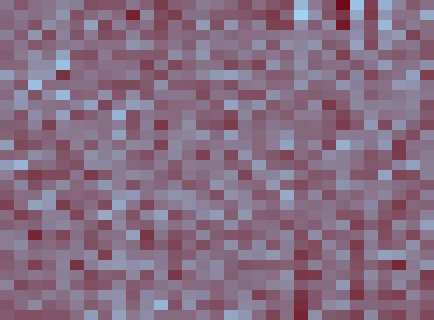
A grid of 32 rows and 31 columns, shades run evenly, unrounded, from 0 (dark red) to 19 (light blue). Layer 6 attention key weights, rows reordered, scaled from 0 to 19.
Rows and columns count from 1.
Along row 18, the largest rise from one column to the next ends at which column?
28
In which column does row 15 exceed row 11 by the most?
25
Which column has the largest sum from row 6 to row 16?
3
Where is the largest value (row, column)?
2, 22
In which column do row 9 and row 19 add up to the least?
10
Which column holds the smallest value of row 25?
26
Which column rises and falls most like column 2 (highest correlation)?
30
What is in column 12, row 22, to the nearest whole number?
14
